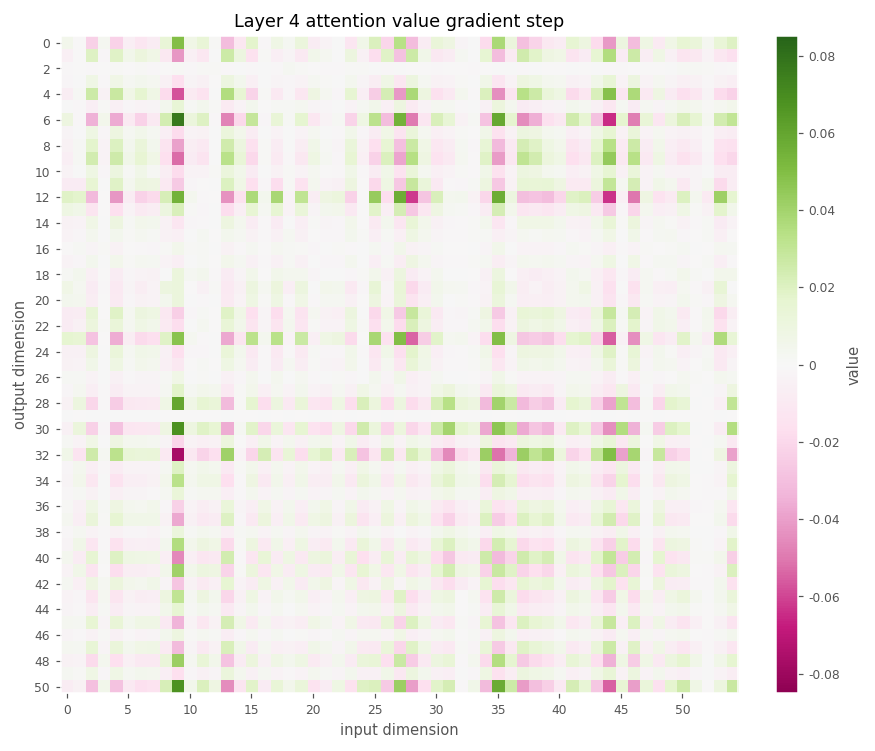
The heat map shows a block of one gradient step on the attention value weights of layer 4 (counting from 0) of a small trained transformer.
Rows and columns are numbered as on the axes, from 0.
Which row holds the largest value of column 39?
32
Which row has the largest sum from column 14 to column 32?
12
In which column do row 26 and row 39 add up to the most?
9
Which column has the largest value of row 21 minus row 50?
44
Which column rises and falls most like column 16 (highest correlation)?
21
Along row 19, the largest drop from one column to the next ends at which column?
28
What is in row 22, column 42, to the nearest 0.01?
-0.01
